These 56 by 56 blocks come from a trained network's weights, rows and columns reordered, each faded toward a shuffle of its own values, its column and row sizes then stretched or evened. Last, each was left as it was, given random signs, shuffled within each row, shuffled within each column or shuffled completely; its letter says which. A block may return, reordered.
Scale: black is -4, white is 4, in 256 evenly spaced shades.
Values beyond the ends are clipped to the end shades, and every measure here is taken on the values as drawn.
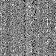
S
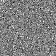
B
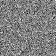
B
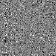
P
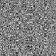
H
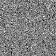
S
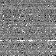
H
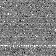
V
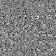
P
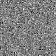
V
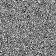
B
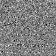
V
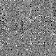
P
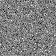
B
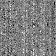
S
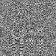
H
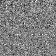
V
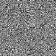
H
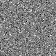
B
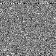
V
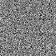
P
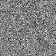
P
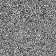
V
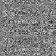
H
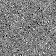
B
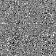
P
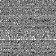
H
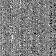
S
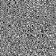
H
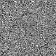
P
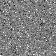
B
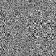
H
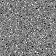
B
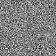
P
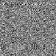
H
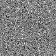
S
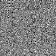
P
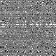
H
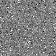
S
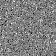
B
